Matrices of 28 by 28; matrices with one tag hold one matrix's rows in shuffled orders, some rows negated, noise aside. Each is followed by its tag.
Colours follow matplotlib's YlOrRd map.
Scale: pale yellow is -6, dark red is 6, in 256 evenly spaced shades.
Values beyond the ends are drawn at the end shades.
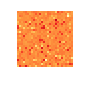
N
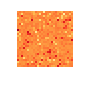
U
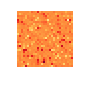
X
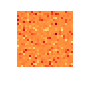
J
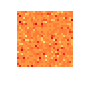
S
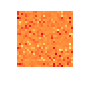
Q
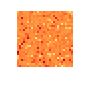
U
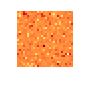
X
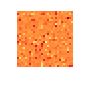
N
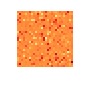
N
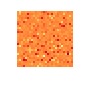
X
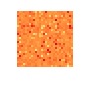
N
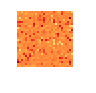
Q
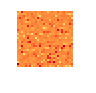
U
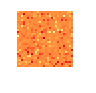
U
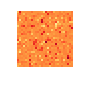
N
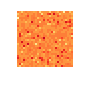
U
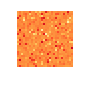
N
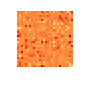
Q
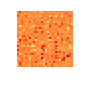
N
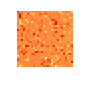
S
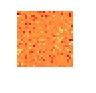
Q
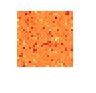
J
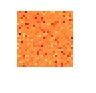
S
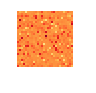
S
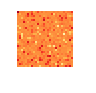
U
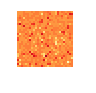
N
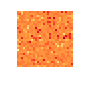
U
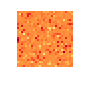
U
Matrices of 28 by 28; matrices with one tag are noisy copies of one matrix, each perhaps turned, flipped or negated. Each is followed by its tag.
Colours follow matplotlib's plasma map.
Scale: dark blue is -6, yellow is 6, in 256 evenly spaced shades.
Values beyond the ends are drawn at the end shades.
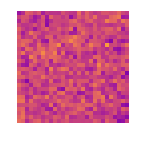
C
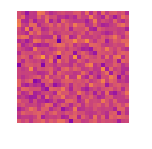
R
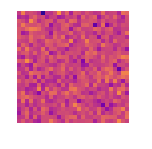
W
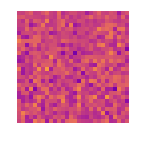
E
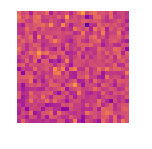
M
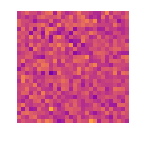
E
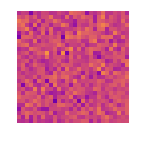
R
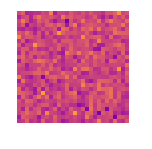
W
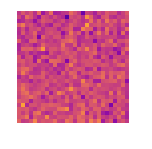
M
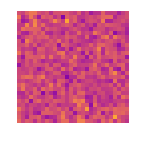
W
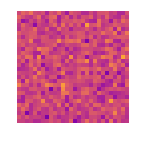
R
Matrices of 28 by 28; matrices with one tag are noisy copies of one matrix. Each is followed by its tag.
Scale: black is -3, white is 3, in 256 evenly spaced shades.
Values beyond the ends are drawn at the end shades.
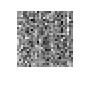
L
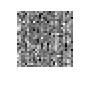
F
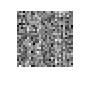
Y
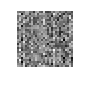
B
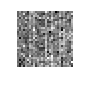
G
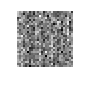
L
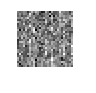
G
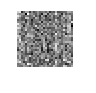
F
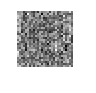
F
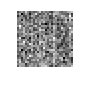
B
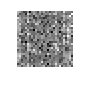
F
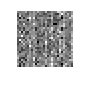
G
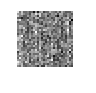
L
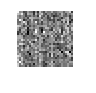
L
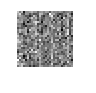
L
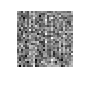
G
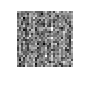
G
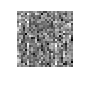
F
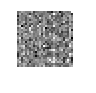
B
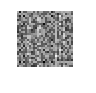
Y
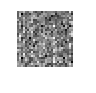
B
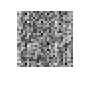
F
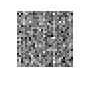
B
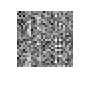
Y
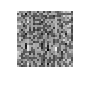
F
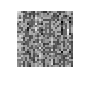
L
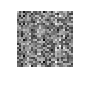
Y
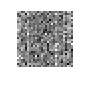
F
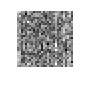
F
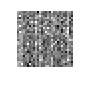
L
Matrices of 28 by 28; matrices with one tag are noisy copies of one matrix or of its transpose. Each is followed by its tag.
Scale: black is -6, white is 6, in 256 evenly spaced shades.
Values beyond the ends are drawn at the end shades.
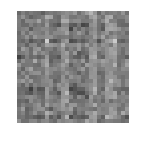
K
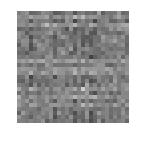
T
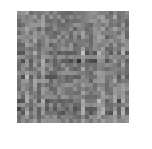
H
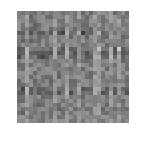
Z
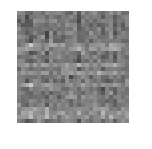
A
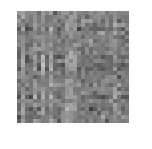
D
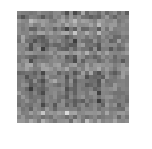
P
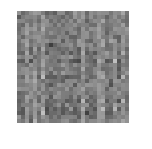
H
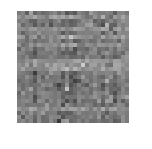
D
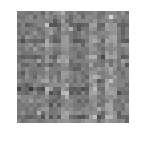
K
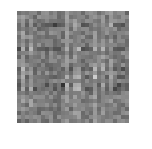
T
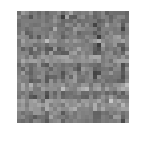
K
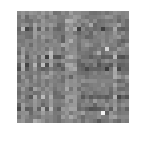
D
